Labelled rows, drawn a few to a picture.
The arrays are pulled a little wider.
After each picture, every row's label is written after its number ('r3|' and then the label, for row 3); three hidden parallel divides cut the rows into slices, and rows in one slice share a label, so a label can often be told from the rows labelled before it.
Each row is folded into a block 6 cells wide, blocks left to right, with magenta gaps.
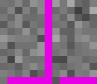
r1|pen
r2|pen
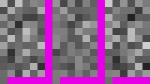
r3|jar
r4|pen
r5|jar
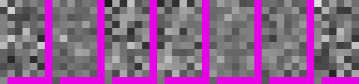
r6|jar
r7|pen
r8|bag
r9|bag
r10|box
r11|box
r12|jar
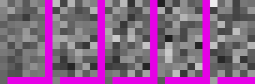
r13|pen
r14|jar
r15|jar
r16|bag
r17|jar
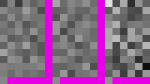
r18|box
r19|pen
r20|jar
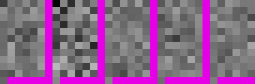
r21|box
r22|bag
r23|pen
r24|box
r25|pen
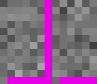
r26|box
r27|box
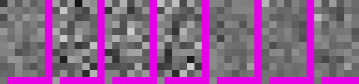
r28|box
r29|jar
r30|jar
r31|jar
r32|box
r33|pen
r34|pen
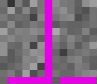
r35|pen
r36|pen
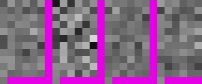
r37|box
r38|bag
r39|pen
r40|pen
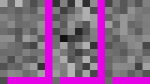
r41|pen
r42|bag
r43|box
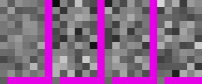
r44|pen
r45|bag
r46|bag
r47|jar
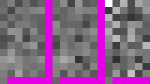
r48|box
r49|box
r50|jar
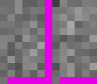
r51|pen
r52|box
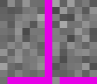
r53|box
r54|pen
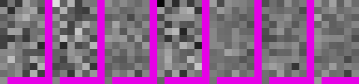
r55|bag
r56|jar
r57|pen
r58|bag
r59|pen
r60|box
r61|pen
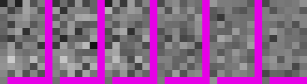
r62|bag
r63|bag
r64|bag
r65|box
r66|pen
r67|box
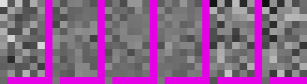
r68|jar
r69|pen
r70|box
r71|box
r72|bag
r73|bag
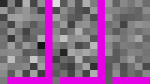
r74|bag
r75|jar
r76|pen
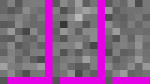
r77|box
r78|box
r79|box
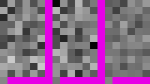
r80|bag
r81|bag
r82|box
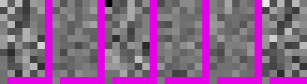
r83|jar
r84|pen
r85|bag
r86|box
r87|pen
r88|jar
